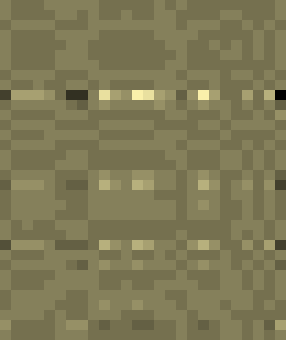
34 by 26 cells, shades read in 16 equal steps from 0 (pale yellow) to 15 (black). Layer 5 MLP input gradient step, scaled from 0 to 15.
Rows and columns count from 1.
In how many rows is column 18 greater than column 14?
5
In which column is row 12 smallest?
26
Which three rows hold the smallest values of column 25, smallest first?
10, 25, 19
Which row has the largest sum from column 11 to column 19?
33
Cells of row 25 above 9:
2
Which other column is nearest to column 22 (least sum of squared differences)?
24
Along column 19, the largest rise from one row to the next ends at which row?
11
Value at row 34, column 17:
7
